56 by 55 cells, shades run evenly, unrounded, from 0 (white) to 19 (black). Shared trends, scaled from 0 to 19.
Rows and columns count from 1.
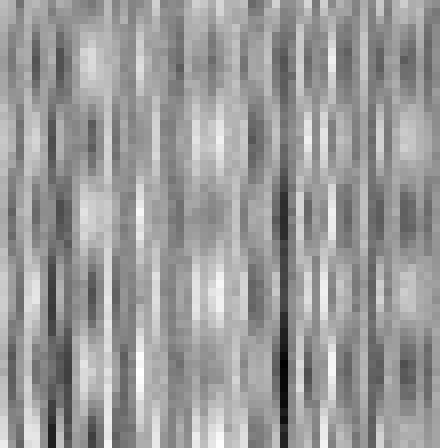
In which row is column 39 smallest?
18
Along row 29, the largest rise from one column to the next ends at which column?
43
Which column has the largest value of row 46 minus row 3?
36
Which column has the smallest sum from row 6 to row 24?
14
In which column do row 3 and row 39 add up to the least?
28
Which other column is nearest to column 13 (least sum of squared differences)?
34
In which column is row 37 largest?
7
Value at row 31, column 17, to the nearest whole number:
9
